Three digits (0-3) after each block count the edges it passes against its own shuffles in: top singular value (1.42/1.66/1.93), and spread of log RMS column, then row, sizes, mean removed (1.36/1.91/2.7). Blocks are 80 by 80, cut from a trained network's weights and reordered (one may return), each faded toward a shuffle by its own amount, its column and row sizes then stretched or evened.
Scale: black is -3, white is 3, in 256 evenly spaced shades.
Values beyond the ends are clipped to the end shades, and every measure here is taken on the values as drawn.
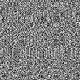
3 0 1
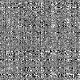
2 1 3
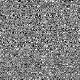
0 0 3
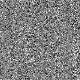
0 2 0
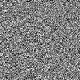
2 0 1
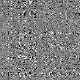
0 3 3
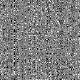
0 3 2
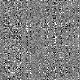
1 3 2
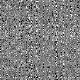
0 3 1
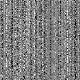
3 3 0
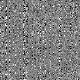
0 3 1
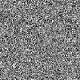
2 1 1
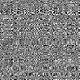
3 1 3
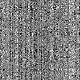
3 2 2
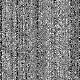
3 3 0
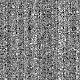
2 1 2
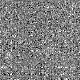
0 1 2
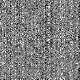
2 2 2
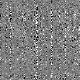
0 3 2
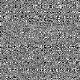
2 2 3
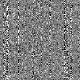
2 3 0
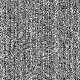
2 1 1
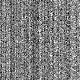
3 1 1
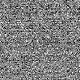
1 1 1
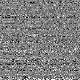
1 0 3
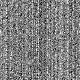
3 2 0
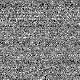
1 0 2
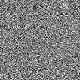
2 0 2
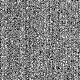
1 0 1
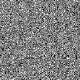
2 2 1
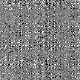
2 2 3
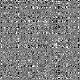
3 3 3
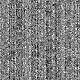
3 2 0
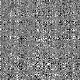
1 2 3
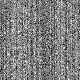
3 0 1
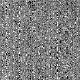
0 3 0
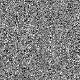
0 2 0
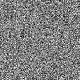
2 0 1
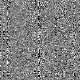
1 3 1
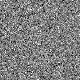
0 1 0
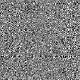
2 2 2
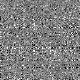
0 2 3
